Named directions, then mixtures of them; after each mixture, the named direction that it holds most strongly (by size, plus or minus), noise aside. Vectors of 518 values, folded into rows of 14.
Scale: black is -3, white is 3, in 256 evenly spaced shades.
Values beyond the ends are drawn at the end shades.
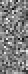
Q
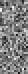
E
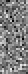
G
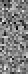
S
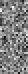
E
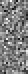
Q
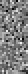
Q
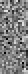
Q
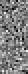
G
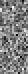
E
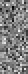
E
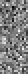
E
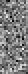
G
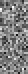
E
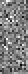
G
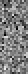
S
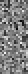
S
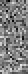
G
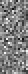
Q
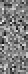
S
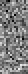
G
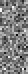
E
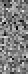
S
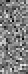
G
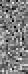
G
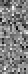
S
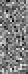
G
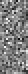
Q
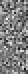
Q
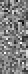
Q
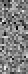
S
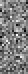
E
